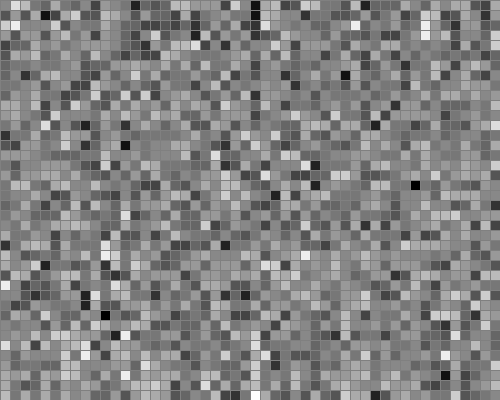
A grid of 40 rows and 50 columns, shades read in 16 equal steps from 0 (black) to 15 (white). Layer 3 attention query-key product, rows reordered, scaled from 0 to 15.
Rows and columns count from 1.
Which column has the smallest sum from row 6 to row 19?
9
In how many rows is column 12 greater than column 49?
20
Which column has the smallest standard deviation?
33
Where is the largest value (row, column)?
40, 26
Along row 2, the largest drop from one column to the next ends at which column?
5
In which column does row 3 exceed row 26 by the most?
27
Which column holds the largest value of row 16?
22
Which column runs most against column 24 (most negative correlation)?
15
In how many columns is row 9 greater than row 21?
22
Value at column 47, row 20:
10
